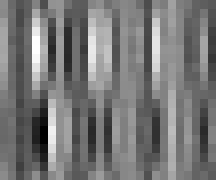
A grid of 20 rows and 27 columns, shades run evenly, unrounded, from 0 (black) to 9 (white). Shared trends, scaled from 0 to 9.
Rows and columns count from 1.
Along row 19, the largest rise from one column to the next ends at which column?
7
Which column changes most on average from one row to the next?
5
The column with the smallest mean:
3
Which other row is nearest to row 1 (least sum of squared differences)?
11
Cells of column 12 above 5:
9
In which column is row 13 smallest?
6
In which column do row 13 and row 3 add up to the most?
22
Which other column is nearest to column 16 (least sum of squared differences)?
21
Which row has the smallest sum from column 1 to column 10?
16
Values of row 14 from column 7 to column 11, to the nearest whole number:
8 5 6 3 4
